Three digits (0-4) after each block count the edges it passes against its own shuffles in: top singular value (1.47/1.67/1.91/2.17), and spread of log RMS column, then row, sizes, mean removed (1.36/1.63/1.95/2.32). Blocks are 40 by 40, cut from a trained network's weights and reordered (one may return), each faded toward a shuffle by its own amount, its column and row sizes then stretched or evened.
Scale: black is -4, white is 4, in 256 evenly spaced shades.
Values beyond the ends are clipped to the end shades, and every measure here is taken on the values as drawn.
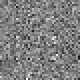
1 3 0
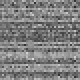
4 1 0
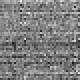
3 3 2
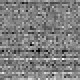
3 2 3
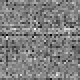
1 1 3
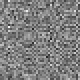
4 1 0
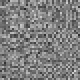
4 1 1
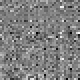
1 1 4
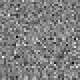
0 1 2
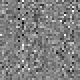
1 3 0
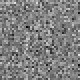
0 3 0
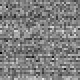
2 2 1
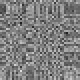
4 0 0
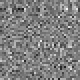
2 0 2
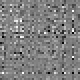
0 4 4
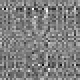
4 1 4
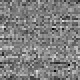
1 1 3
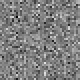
0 4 0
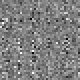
0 3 2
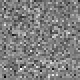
0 2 2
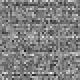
2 2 2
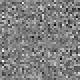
1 4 2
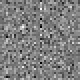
1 4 1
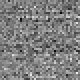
0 3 2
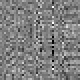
3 4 0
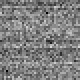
1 0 0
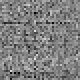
0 3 1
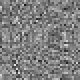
3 2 0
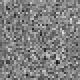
1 1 0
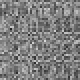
4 4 0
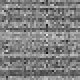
4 4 1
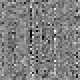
1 4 0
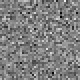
0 0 1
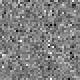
1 1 3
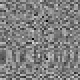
4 0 3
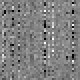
2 4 1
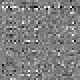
2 2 4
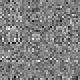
3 2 3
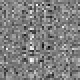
3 3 1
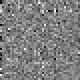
2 2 1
